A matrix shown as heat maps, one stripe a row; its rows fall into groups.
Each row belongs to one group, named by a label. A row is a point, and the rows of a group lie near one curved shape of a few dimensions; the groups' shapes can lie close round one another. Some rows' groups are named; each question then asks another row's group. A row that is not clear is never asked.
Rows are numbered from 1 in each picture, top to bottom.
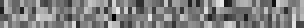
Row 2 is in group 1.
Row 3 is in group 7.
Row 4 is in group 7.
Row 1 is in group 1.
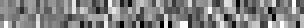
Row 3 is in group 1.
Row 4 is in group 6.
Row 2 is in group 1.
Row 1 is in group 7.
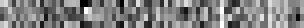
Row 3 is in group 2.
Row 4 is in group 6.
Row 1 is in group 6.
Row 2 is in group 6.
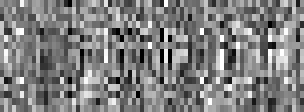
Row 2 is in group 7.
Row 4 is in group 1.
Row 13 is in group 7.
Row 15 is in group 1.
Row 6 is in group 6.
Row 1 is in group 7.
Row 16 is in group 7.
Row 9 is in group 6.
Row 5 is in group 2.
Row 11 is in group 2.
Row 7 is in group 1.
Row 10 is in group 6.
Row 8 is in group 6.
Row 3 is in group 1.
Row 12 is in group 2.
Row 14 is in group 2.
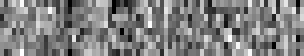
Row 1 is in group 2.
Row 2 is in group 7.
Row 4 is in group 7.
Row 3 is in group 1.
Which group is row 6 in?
7
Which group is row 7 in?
1
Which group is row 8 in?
2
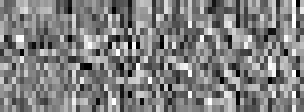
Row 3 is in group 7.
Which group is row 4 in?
7
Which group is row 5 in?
1
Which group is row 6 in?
2
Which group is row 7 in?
2
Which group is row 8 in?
1
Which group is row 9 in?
2
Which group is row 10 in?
6
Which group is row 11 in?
7
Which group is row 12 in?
1
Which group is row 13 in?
6
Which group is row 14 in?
7
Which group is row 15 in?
1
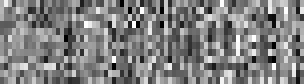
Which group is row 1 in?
6
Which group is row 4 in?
2
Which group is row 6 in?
6
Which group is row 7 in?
1
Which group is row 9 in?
1
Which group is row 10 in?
7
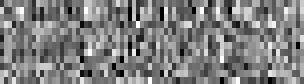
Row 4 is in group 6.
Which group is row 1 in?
1
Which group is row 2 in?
2
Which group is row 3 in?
2
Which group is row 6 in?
1
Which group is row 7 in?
2
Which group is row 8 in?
2
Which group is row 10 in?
7
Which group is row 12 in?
1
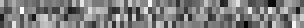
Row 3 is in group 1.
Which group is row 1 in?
1
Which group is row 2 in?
2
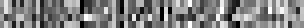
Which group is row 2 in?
6
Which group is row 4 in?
6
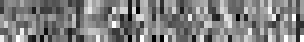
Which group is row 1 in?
2
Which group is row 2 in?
2
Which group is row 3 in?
7
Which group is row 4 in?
7
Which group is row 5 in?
2
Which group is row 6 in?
2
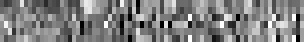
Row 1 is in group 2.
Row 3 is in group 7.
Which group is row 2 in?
2
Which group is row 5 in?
6
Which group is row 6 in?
7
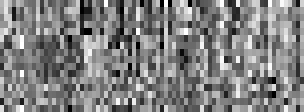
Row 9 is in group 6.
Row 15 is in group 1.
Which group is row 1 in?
6
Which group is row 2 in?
6
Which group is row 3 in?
6
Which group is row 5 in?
6
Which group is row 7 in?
2
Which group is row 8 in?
2
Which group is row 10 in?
2
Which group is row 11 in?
2
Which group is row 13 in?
6
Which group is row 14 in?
1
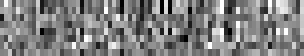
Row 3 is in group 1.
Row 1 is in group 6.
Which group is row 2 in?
6
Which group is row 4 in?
1
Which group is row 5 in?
6
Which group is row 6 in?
6
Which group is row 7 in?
1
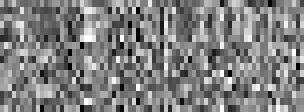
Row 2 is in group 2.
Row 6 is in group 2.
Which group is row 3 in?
6
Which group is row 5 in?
2
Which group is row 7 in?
6
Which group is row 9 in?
1
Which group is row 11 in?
6
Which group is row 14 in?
7
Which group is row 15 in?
2
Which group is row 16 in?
6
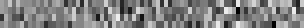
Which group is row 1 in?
6
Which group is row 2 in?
7
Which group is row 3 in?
1
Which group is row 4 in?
1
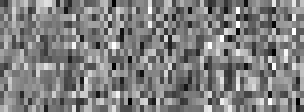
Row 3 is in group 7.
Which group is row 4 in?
1
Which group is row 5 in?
7
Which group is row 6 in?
6
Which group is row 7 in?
1
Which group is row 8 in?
1
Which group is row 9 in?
2
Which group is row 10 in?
7
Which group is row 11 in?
1
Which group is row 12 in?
6
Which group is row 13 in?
6
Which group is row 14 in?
1
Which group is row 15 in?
2
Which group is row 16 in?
7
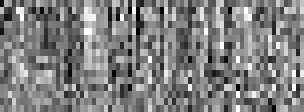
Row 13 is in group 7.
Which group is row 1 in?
1
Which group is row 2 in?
2
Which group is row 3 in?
2
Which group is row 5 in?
2
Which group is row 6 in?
2
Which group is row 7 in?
6
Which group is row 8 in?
2
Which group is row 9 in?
1
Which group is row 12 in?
7
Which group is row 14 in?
6
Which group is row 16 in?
1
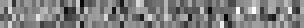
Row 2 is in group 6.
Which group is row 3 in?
7
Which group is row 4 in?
6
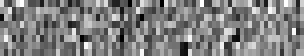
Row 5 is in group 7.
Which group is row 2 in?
6
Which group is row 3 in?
1
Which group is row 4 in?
2
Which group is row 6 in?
6
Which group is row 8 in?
6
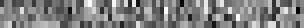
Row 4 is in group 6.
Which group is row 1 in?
2
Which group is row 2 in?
7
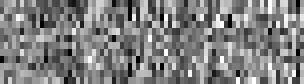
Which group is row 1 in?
2
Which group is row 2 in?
2
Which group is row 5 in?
1
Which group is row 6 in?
7
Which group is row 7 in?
7
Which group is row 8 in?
7
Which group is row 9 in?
2
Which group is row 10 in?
2
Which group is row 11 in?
7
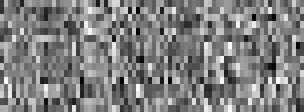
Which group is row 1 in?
1
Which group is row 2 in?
2
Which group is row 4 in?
6
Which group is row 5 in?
2
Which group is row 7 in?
7
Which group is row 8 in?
7
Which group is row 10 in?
1
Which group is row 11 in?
1
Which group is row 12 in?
6
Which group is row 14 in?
6
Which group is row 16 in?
7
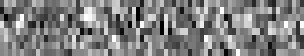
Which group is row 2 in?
2
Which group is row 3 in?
2
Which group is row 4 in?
2
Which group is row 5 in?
6
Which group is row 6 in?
7
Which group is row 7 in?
1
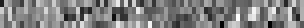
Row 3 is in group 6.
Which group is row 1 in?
1
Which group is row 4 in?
1
